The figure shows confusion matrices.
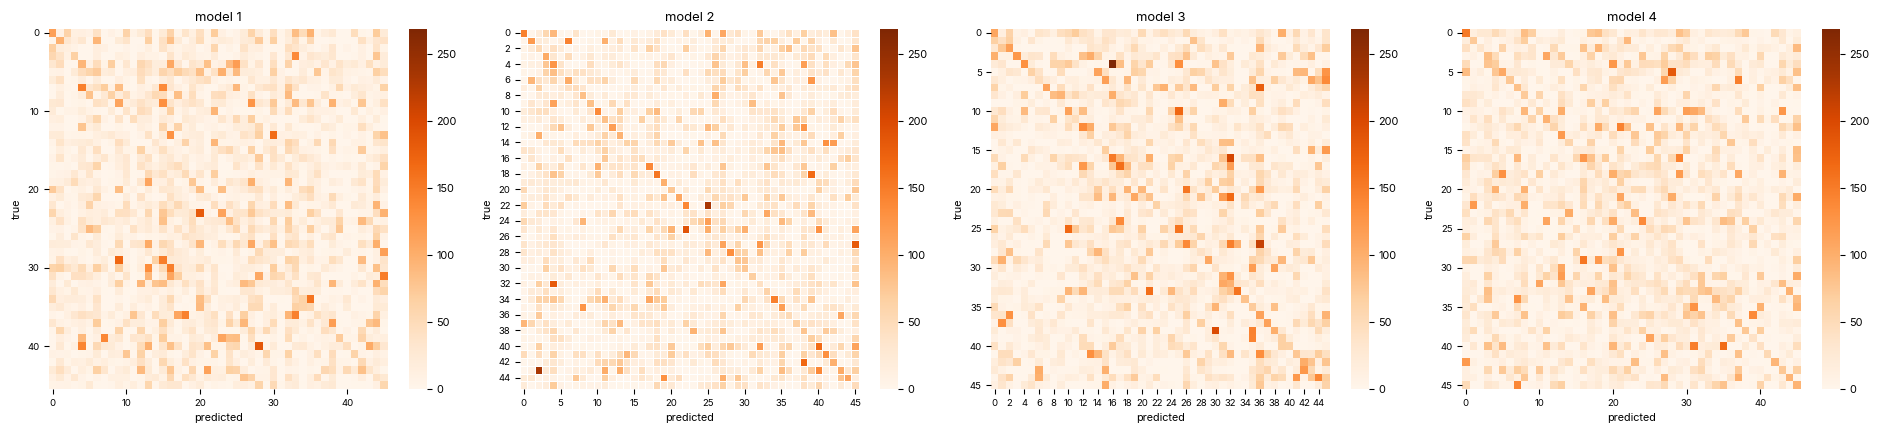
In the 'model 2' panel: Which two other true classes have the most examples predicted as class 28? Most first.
40, 22
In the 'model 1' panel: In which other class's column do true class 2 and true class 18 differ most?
0
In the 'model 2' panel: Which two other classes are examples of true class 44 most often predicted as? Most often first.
19, 27
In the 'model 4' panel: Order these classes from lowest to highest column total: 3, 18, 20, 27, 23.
23, 18, 3, 27, 20
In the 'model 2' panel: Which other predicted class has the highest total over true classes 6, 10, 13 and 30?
39
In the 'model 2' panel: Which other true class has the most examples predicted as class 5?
12
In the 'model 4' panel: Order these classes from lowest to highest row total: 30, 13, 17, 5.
30, 17, 13, 5
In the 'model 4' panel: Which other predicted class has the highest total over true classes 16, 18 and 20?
29
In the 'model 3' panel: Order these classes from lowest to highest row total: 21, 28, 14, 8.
14, 28, 8, 21
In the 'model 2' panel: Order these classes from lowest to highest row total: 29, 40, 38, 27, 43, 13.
29, 13, 38, 27, 40, 43
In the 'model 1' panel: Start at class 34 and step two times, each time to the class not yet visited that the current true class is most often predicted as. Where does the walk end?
20
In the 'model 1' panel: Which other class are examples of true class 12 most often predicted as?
4
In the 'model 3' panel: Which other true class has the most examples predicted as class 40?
12
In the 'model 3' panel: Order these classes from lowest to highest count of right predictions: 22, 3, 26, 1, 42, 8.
26, 1, 22, 8, 42, 3
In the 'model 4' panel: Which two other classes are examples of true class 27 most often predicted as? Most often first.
4, 39
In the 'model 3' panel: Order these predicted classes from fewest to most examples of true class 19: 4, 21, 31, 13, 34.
4, 34, 13, 21, 31
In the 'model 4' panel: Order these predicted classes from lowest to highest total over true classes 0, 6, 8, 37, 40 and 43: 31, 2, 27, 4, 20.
2, 4, 27, 31, 20
